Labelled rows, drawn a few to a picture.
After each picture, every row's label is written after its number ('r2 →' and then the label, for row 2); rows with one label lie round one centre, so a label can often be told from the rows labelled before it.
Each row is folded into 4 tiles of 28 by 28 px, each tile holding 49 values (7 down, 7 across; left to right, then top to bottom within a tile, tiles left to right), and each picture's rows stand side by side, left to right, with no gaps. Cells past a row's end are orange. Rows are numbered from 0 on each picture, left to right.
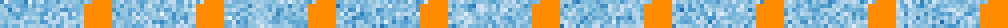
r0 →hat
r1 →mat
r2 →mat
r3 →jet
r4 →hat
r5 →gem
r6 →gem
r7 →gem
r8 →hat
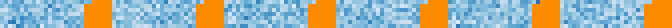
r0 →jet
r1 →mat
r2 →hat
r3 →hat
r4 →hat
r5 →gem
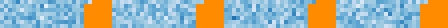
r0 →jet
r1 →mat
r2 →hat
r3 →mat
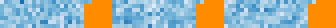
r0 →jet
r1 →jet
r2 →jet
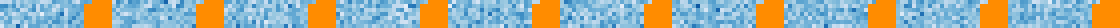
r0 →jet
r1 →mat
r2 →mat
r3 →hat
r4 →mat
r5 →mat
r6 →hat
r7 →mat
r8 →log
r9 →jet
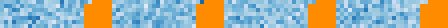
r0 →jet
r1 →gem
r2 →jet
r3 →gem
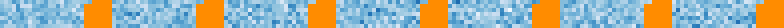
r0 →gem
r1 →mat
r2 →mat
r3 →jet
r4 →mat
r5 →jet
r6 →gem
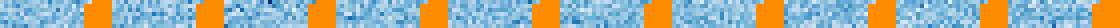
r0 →mat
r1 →gem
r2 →gem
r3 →jet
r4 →jet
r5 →jet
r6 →jet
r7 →jet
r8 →hat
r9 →gem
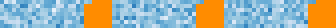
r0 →hat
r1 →hat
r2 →hat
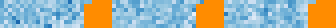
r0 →jet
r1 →hat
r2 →mat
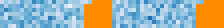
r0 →gem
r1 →hat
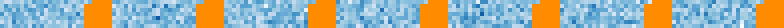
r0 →gem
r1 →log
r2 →mat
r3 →hat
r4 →jet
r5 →jet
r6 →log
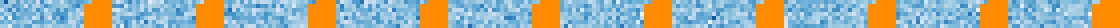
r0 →log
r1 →jet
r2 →hat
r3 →hat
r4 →mat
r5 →jet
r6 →jet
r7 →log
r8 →mat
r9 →hat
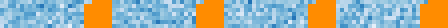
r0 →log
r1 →hat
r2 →hat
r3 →hat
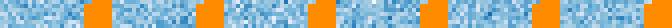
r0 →hat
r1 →jet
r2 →hat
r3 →log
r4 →hat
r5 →gem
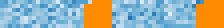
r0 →log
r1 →hat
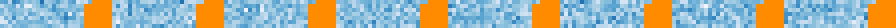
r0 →log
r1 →jet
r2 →jet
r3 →log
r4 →jet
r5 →log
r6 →hat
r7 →mat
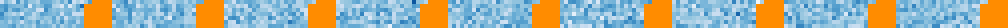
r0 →hat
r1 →mat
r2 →jet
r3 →mat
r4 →mat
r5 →jet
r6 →mat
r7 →log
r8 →gem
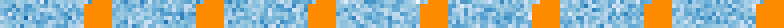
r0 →gem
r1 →mat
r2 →log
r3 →gem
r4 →jet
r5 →mat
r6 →gem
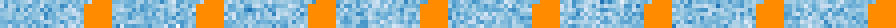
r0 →jet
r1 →mat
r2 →hat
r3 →log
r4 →mat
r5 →mat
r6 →gem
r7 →mat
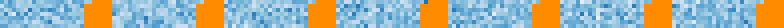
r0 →mat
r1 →gem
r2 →log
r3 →hat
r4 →gem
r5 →gem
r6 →jet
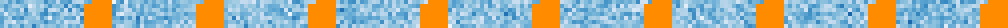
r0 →hat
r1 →gem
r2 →mat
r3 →gem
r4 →log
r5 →gem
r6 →mat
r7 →jet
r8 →gem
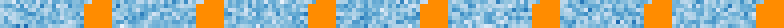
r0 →log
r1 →jet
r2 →mat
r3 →gem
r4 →hat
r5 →mat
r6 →log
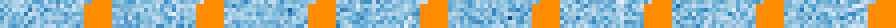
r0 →mat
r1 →jet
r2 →log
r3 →gem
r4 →hat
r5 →mat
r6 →mat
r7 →gem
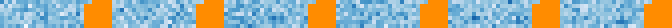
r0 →hat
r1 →gem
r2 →gem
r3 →gem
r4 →jet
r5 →jet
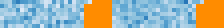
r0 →jet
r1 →log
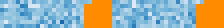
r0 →hat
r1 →gem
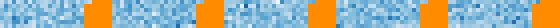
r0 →jet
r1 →jet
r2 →hat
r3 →gem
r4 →jet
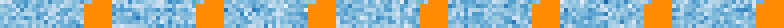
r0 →hat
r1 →jet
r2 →mat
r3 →log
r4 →jet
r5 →gem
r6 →hat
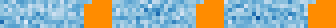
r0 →hat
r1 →jet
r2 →gem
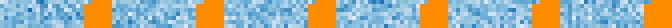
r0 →gem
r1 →gem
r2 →log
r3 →gem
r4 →log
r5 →log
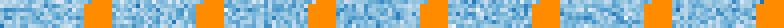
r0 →gem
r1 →hat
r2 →log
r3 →gem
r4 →hat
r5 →jet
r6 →hat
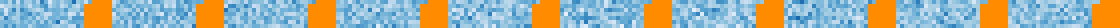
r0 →log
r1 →mat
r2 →hat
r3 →hat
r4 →mat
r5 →jet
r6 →mat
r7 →jet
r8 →hat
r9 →log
